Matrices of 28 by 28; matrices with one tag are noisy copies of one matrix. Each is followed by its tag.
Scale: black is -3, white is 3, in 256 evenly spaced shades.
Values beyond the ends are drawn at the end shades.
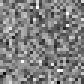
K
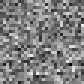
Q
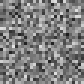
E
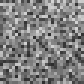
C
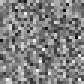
K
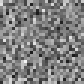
K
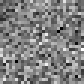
Q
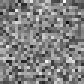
Q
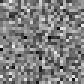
E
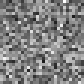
Q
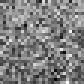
C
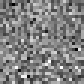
Q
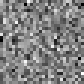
K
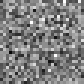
E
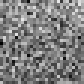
C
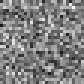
E
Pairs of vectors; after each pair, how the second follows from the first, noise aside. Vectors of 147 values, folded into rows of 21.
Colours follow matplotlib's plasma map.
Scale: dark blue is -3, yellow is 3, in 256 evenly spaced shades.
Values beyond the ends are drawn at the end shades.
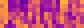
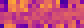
negated, partly zeroed.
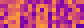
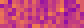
reversed, negated, shrunk.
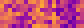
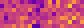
negated, partly zeroed.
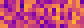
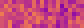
wrapped around, negated, shrunk.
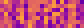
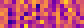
reversed, negated.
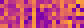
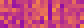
reversed, negated, shrunk.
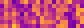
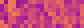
reversed, negated, shrunk.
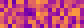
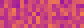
wrapped around, negated, shrunk.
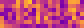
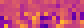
wrapped around, negated, partly zeroed.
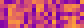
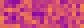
wrapped around, negated, shrunk.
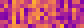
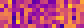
negated.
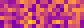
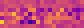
negated, partly zeroed.
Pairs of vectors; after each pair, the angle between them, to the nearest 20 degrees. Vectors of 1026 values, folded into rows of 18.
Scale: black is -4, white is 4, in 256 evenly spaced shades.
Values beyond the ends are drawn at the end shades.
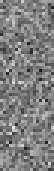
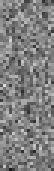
100 degrees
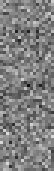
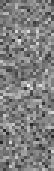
160 degrees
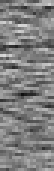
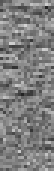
40 degrees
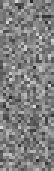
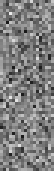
140 degrees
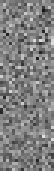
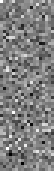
80 degrees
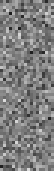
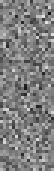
80 degrees
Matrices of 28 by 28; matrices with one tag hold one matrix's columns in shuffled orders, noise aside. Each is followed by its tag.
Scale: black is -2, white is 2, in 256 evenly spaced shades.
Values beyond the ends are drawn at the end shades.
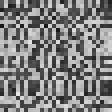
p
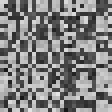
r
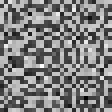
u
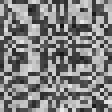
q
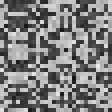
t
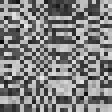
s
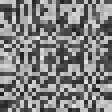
q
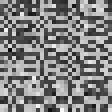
s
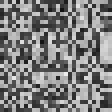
t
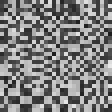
s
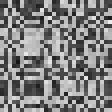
p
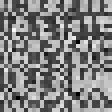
r
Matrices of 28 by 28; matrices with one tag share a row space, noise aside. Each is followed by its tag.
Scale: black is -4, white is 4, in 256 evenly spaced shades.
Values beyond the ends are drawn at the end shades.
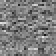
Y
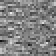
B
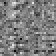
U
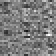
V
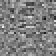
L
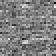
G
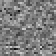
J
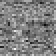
G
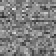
G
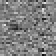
Y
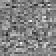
Y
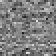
G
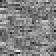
B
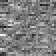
B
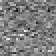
U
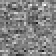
Y
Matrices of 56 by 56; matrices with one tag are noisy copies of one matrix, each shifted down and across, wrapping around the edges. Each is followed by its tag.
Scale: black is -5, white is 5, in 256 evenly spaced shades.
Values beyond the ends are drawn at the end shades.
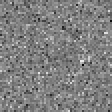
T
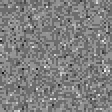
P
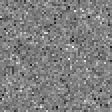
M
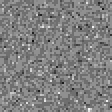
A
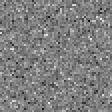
M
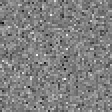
M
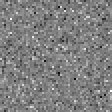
M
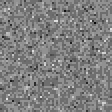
A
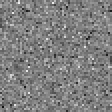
A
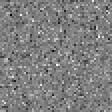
P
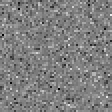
M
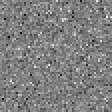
P
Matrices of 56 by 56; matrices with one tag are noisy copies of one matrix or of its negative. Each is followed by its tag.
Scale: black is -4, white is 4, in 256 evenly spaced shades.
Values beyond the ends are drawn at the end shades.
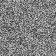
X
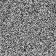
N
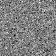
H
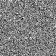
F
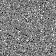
N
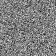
N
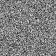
X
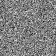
H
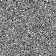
F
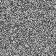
H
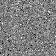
N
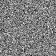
N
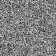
X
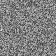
N
